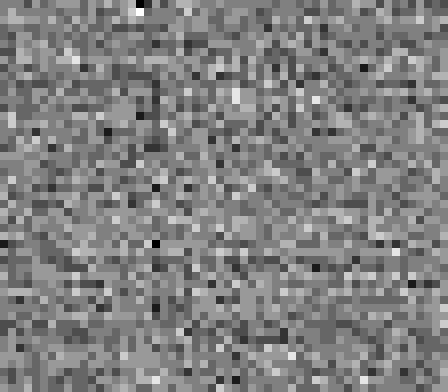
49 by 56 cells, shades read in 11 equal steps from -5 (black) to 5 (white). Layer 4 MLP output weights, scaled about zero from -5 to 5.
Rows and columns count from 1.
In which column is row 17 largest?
22
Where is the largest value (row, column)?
2, 18
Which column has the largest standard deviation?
20
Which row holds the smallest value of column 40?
34
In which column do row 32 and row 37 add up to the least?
24
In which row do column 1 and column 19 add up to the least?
19
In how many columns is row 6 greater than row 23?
14
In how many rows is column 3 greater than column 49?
13
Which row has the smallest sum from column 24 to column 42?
43
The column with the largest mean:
56
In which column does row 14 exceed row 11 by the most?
38
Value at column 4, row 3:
1
